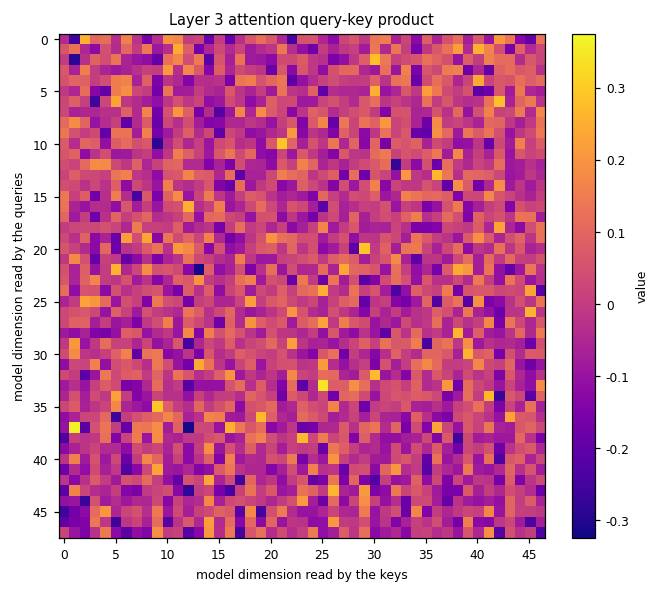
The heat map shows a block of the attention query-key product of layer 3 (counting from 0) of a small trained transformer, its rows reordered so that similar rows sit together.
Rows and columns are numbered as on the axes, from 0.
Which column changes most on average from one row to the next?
12
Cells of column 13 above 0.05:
8
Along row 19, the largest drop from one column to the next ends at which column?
9
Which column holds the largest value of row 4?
40
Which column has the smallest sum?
15
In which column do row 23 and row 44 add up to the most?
23
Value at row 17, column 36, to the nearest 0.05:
0
